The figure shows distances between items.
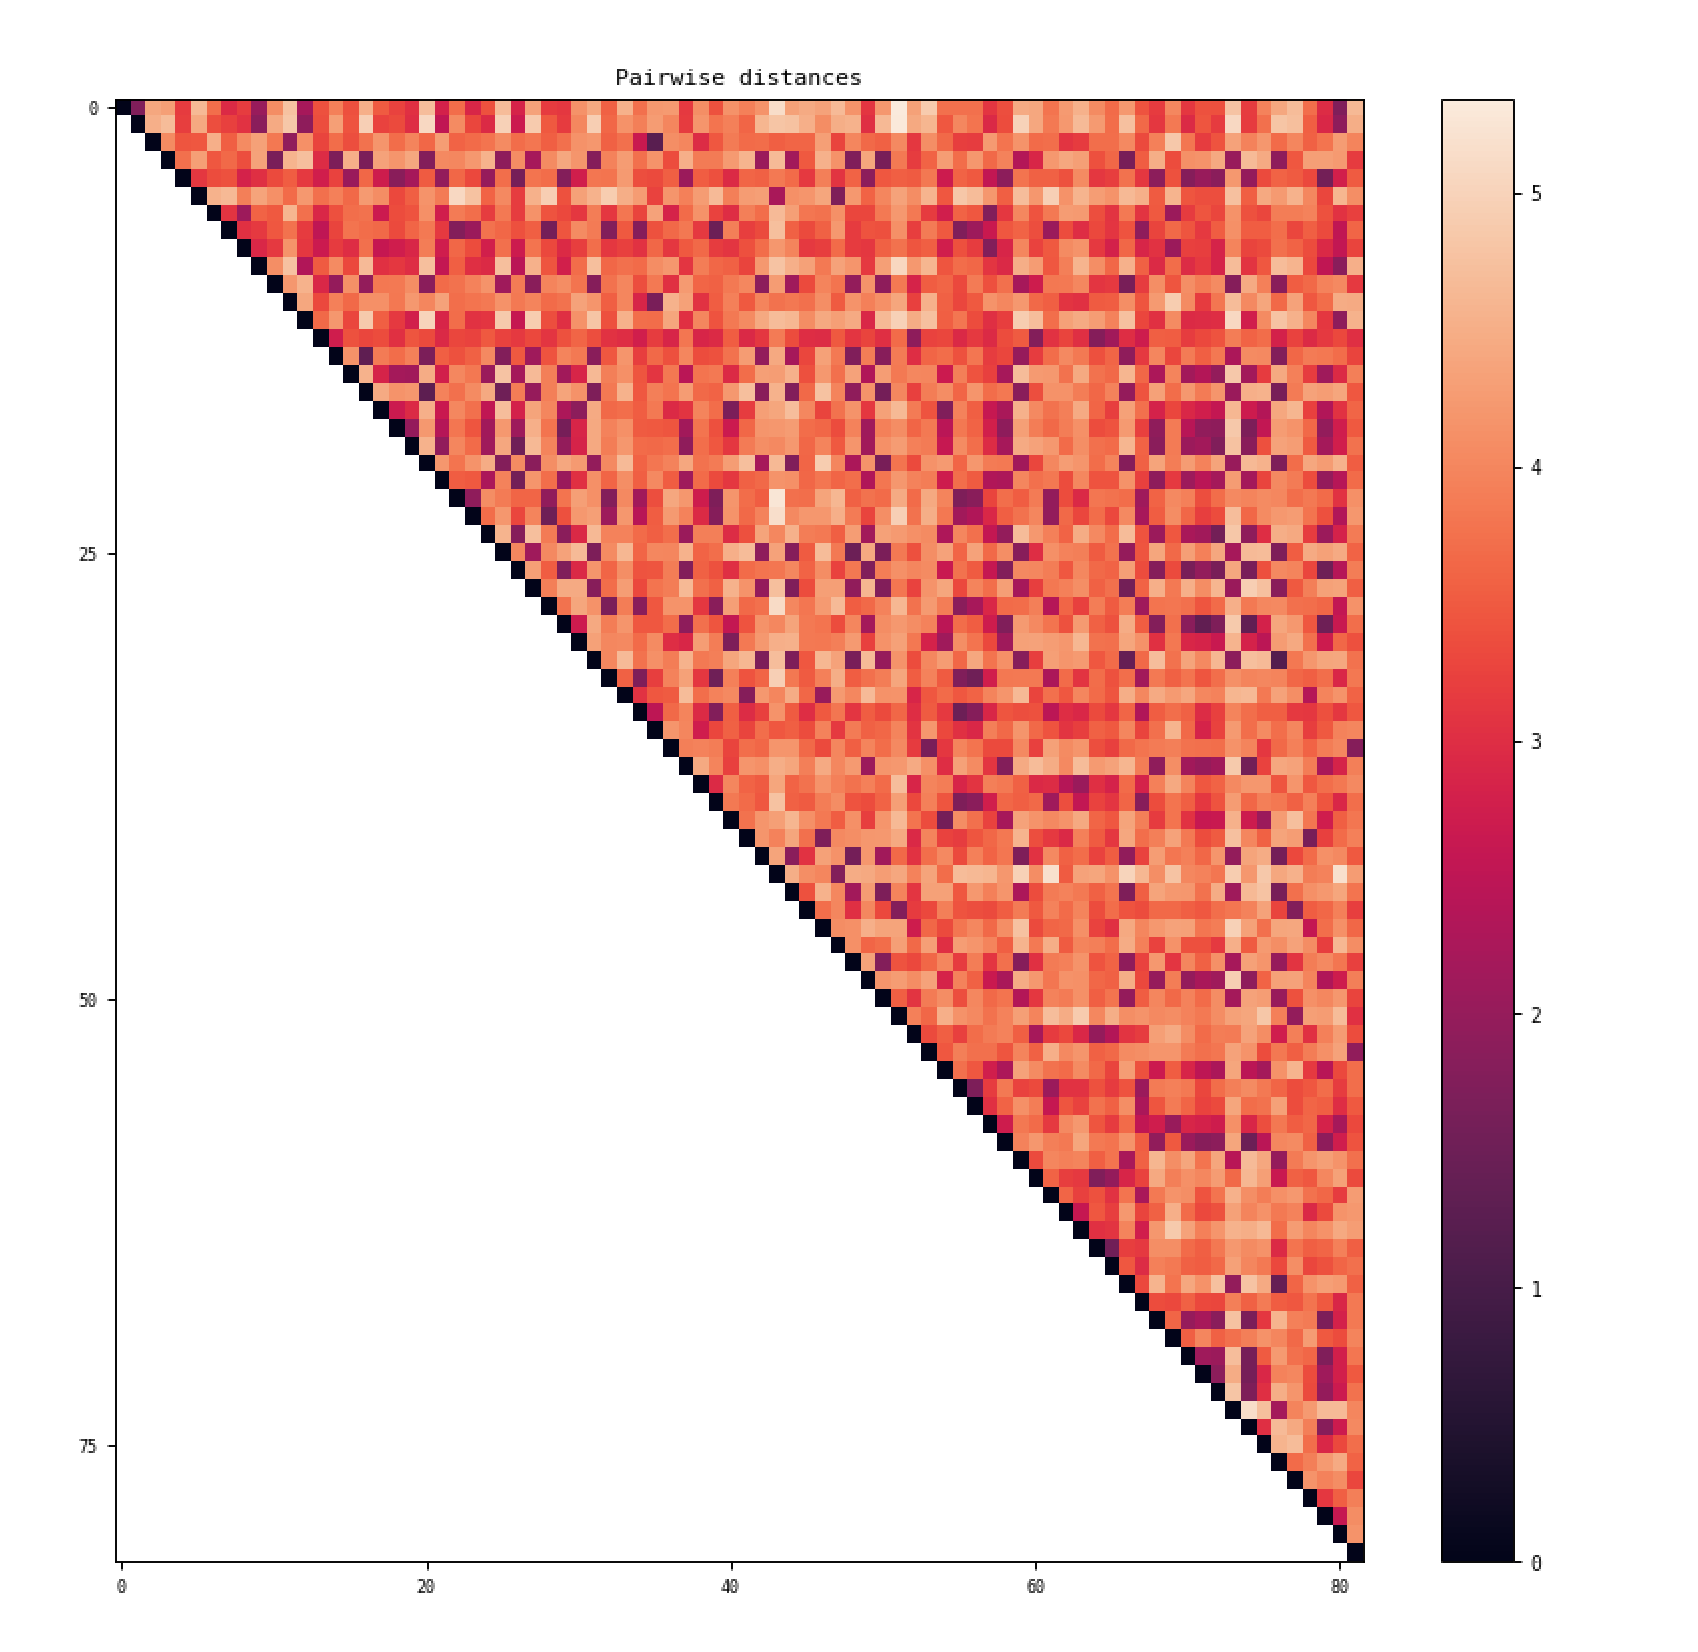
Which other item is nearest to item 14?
16
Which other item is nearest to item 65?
64
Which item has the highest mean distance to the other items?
43
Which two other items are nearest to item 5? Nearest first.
47, 43
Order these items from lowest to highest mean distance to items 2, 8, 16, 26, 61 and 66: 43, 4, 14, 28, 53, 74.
14, 4, 28, 74, 53, 43
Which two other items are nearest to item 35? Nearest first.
2, 11
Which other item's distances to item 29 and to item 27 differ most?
74
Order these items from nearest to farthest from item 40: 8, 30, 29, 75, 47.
30, 75, 29, 8, 47
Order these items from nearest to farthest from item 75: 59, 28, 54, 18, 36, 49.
54, 18, 36, 49, 28, 59
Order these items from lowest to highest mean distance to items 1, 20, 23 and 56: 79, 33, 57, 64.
57, 79, 64, 33
